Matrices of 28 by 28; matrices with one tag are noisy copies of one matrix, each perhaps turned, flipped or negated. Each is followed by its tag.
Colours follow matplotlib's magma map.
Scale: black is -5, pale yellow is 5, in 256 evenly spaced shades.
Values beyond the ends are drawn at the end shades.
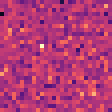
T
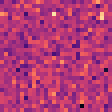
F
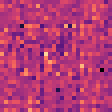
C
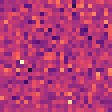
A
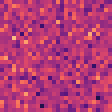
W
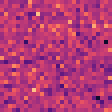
W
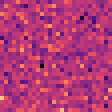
T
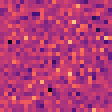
A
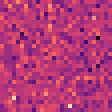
W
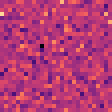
T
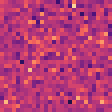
A
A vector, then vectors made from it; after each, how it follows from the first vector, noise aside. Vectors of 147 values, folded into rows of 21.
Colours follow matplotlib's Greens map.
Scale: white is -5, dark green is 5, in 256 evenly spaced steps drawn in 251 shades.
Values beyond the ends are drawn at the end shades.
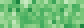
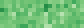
wrapped around, negated, partly zeroed.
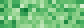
wrapped around, negated.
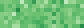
partly zeroed.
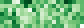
negated, scaled up.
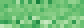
wrapped around, partly zeroed.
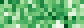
reversed, scaled up.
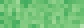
negated, shrunk.
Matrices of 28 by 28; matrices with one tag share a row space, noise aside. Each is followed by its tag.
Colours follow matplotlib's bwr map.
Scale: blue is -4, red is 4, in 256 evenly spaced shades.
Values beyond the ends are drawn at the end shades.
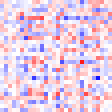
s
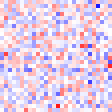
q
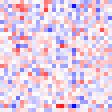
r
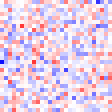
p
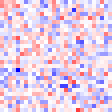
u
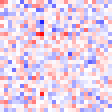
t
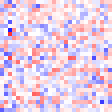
p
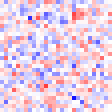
r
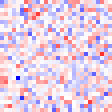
t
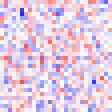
t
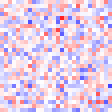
q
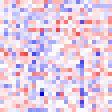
s
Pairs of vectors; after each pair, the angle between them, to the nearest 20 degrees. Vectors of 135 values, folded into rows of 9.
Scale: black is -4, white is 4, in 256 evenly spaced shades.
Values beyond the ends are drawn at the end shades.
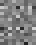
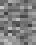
60 degrees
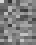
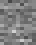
80 degrees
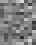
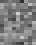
140 degrees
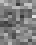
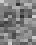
20 degrees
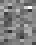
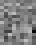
60 degrees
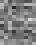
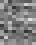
20 degrees
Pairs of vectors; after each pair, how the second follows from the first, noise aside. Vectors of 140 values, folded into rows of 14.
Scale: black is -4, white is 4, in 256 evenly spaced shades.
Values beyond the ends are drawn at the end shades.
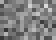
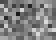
wrapped around.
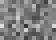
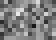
wrapped around.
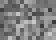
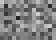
shuffled.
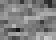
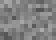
reversed, shrunk.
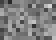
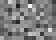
shuffled.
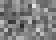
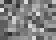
wrapped around.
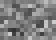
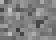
partly zeroed.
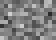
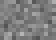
reversed, shrunk.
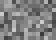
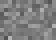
reversed, shrunk.
